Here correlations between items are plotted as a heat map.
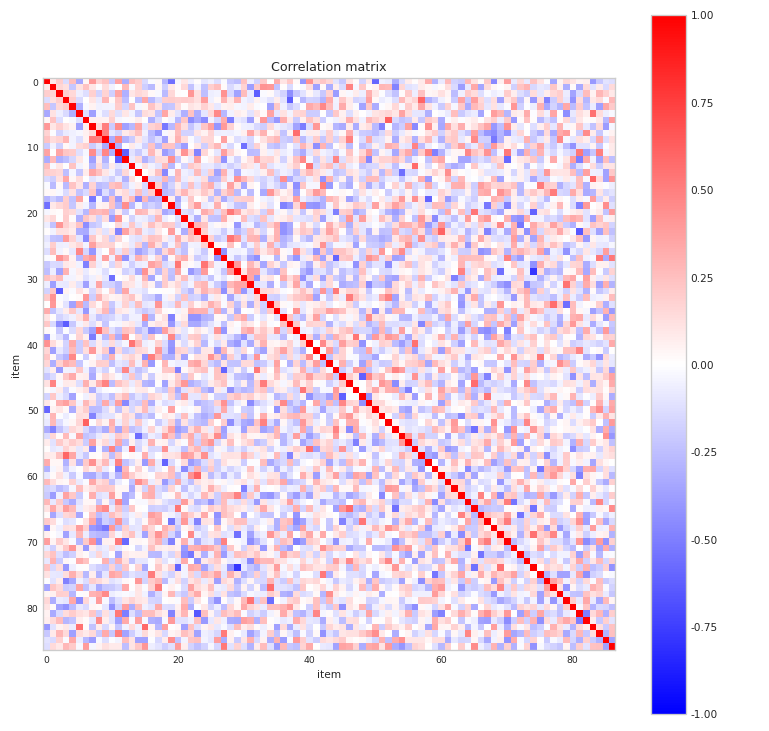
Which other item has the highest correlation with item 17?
77
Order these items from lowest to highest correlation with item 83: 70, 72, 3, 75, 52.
70, 75, 72, 3, 52
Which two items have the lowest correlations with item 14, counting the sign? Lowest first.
54, 18
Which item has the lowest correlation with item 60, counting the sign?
81
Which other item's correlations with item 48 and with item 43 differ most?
45
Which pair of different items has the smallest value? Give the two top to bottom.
29, 74
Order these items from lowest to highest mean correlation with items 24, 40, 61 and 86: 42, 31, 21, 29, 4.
31, 21, 29, 42, 4
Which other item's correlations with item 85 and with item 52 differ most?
6
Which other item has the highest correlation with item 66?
63
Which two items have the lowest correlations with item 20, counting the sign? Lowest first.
74, 44
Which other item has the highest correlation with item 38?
8
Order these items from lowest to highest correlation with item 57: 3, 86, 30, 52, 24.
52, 86, 30, 24, 3
